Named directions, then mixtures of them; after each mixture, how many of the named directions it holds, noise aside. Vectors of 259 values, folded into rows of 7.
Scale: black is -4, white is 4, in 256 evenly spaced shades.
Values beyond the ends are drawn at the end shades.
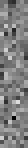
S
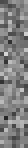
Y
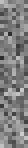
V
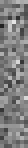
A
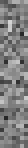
two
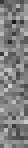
three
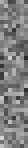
two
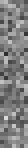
one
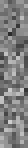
three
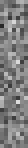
two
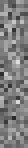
two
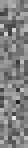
three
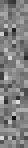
one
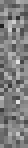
two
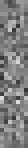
four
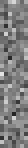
two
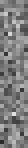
four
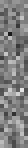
two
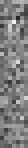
one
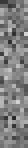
three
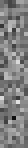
three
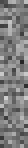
four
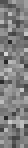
one
